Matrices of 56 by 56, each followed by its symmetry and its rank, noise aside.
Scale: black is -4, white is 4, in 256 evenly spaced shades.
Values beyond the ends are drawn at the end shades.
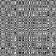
no symmetry, rank three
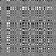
symmetric, rank two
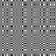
no symmetry, rank one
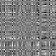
antisymmetric, rank two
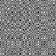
symmetric, rank three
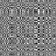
no symmetry, rank two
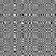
no symmetry, rank two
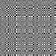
symmetric, rank one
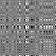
no symmetry, rank two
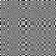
symmetric, rank one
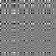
no symmetry, rank one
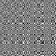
symmetric, rank two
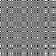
symmetric, rank one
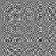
symmetric, rank three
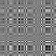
symmetric, rank one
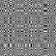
antisymmetric, rank two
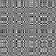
antisymmetric, rank two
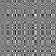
no symmetry, rank one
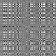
no symmetry, rank two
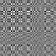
symmetric, rank one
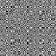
symmetric, rank three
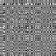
symmetric, rank two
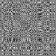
symmetric, rank three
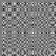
symmetric, rank two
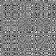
symmetric, rank two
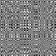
antisymmetric, rank two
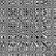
symmetric, rank three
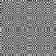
antisymmetric, rank two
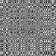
symmetric, rank two
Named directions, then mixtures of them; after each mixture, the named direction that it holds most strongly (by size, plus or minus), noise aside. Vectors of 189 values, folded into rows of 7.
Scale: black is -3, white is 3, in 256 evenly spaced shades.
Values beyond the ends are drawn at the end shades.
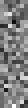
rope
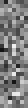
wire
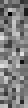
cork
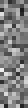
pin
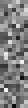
rope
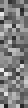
pin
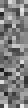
pin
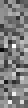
wire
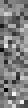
rope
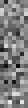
wire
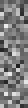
pin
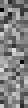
pin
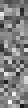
pin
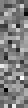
rope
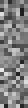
pin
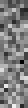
rope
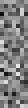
pin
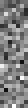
rope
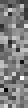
cork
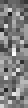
wire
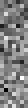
rope
